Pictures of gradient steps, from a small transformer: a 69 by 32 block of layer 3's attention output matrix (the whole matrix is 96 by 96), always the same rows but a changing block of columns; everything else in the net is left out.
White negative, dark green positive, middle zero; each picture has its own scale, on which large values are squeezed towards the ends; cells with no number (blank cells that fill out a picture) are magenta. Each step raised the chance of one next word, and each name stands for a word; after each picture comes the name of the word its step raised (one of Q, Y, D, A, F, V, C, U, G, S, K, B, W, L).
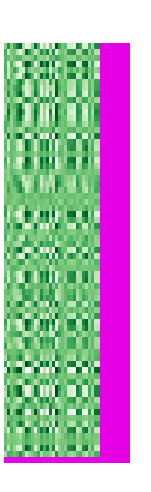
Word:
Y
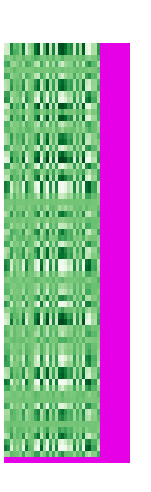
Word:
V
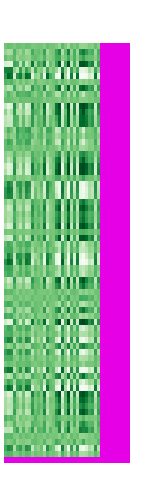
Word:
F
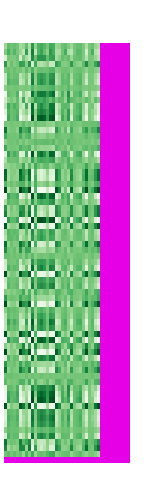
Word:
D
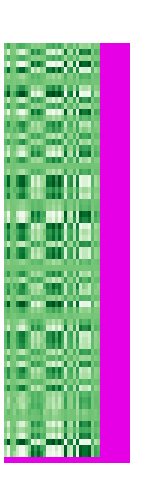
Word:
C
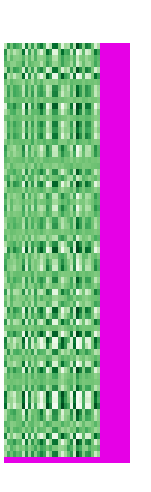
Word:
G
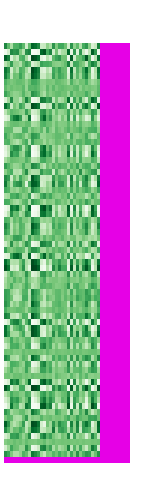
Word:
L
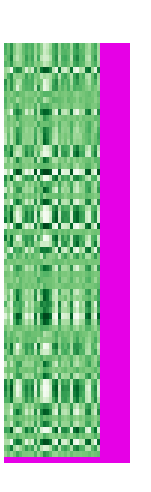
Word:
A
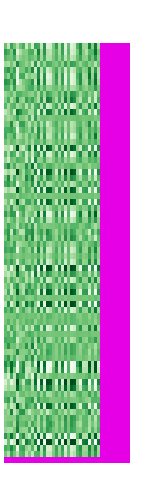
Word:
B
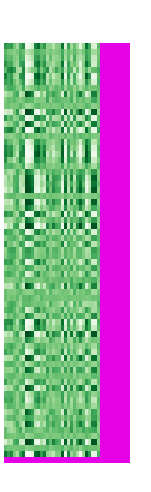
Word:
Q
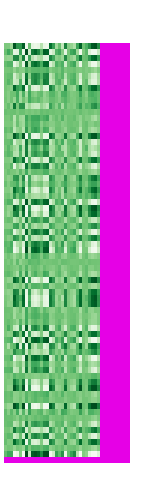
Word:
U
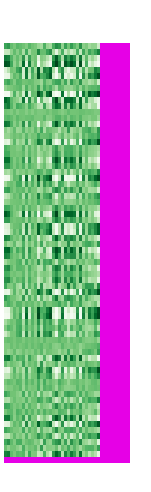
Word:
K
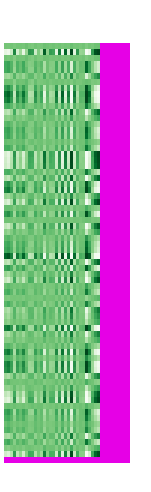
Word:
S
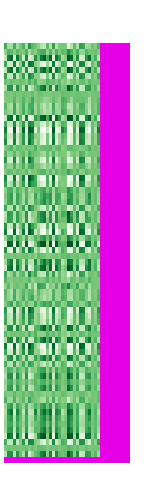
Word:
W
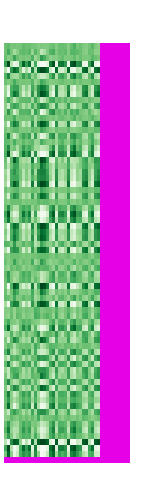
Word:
C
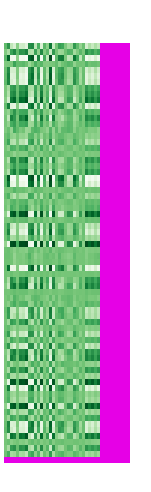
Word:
L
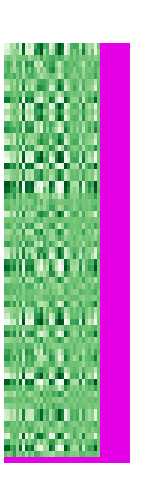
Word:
V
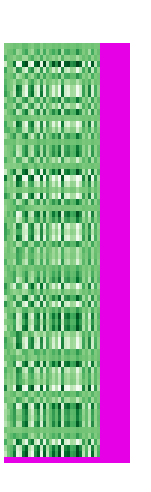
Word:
C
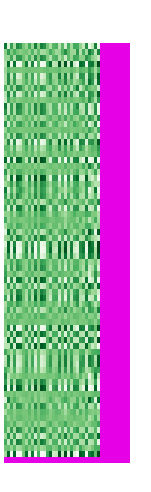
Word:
U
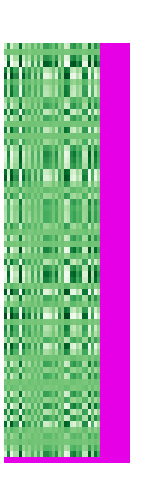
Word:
K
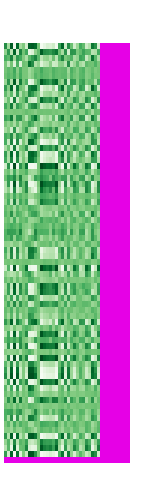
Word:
V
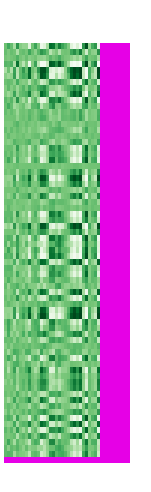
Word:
K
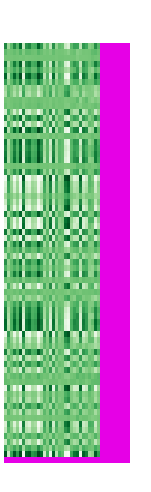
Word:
Q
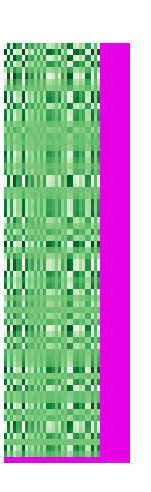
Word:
L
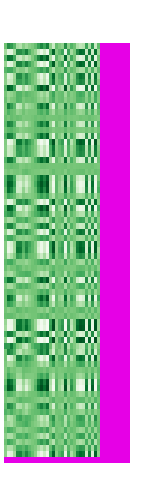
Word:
U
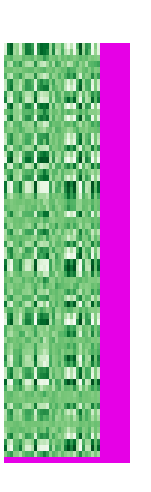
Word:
V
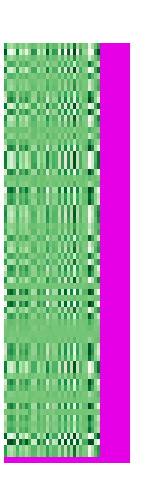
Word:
B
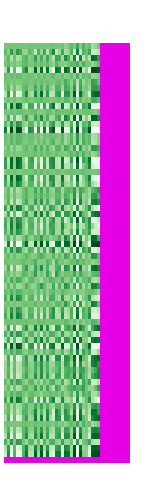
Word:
W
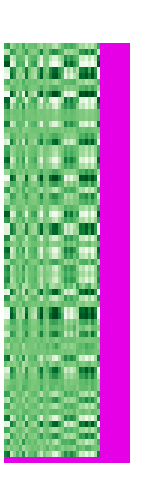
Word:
K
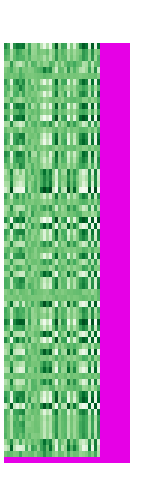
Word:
D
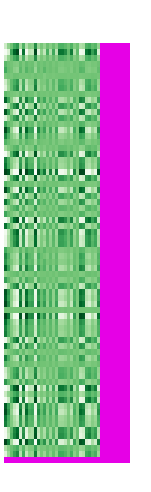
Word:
A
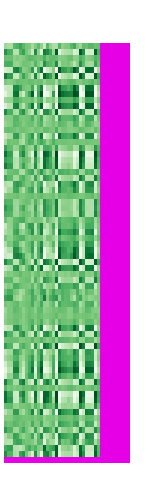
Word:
S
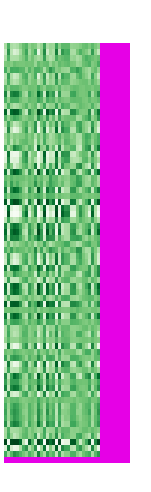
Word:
B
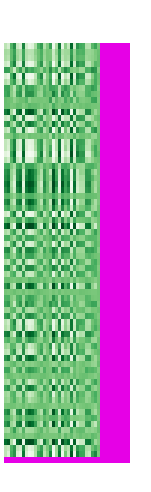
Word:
Q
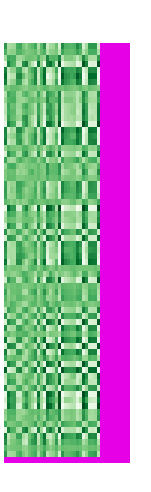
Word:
F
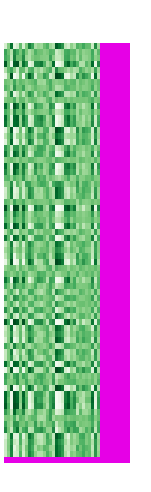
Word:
F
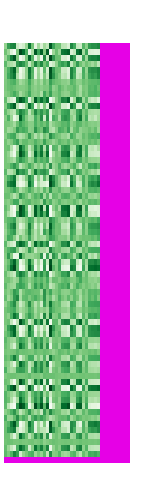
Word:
L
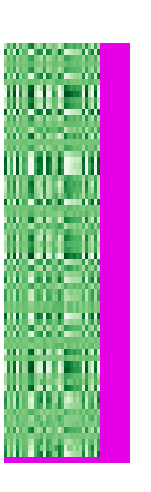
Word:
S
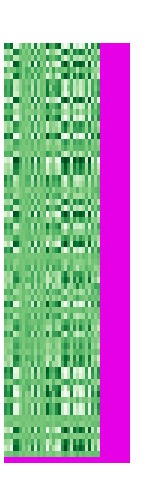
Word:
Y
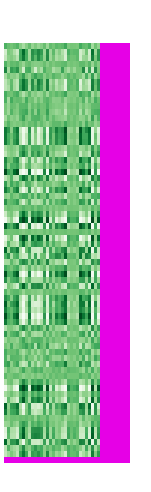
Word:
A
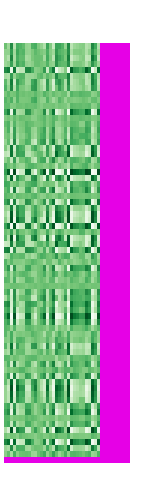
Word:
A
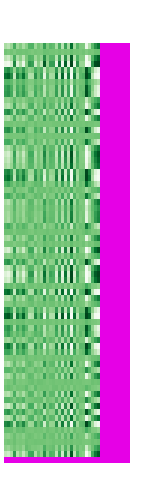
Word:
K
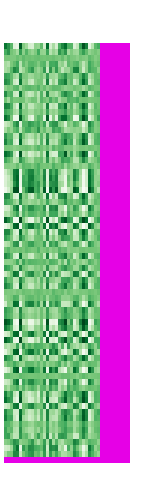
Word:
D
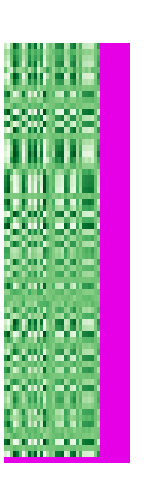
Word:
Q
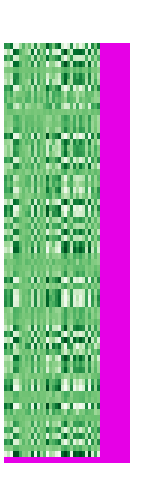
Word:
U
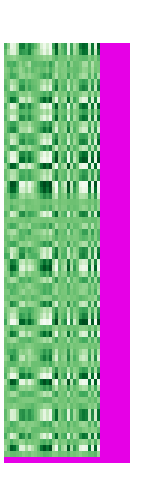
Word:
V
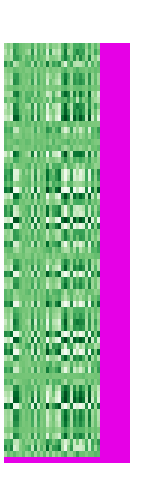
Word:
D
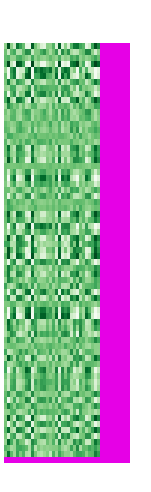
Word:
K
